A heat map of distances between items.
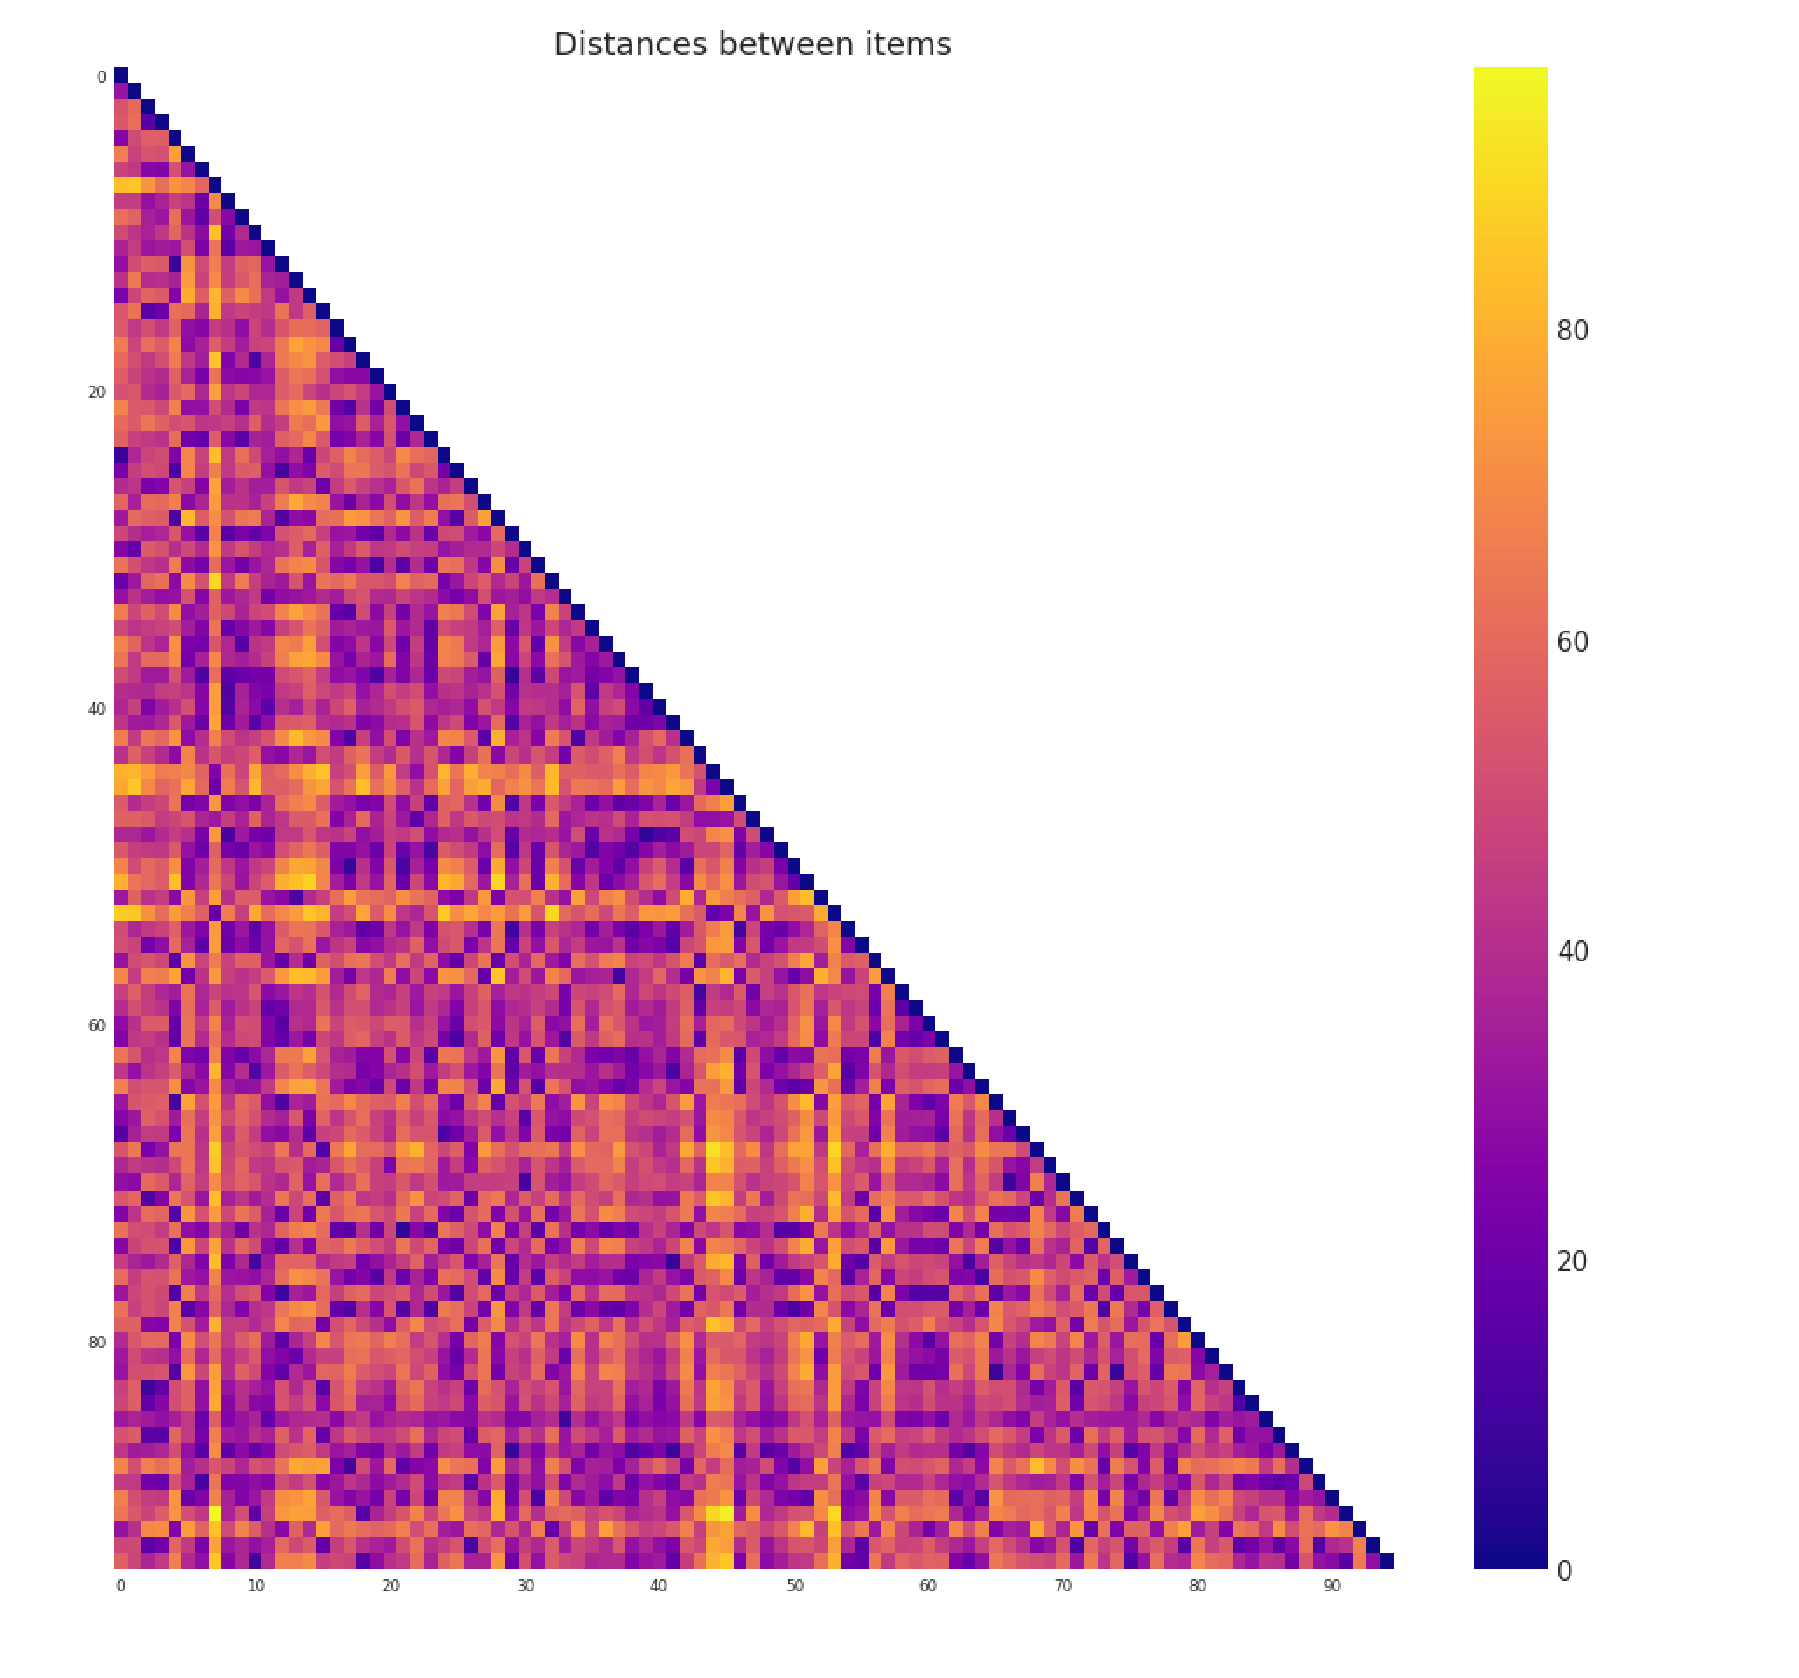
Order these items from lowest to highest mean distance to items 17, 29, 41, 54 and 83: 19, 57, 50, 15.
19, 50, 57, 15
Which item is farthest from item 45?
91
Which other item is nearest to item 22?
47
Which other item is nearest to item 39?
48
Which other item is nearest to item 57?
37
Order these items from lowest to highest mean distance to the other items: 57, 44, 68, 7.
57, 68, 44, 7
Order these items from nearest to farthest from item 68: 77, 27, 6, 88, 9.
6, 9, 77, 27, 88
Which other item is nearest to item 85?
33
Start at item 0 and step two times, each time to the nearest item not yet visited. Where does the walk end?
67
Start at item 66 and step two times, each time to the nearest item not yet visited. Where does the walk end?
30
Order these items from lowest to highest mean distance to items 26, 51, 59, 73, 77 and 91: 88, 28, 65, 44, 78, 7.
78, 88, 65, 28, 44, 7
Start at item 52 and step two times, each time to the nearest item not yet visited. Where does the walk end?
81
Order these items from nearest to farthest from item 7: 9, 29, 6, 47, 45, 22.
45, 47, 22, 9, 6, 29
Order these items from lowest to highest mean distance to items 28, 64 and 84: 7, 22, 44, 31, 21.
31, 21, 22, 44, 7
